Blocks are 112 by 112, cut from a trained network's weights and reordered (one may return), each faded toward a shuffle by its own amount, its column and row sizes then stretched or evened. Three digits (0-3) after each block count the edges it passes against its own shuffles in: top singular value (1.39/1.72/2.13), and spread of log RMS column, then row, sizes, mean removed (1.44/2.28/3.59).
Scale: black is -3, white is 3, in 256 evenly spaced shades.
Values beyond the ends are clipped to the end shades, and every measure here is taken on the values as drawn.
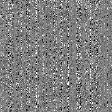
0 3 1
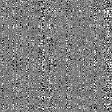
2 3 2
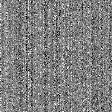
2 2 0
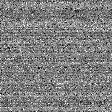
2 0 1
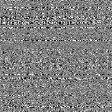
2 1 3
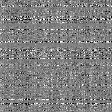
2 0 3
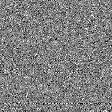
2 0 1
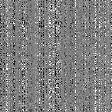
3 3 2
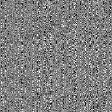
2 3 0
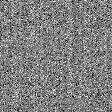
0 0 1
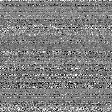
2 0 3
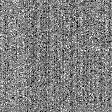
2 0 1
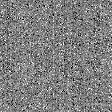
0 1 1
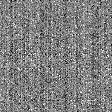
2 0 1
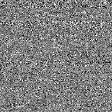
0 1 2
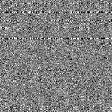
3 0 2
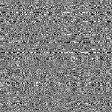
3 0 3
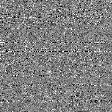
2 1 2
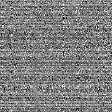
3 2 0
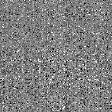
0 1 2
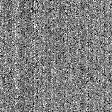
1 1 0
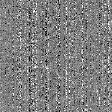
1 3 0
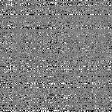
1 2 3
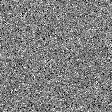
0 0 0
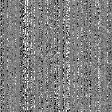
2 3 0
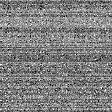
3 1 0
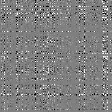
2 3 3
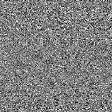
1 0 2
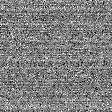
2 0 0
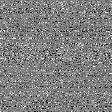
0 0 3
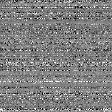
2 1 3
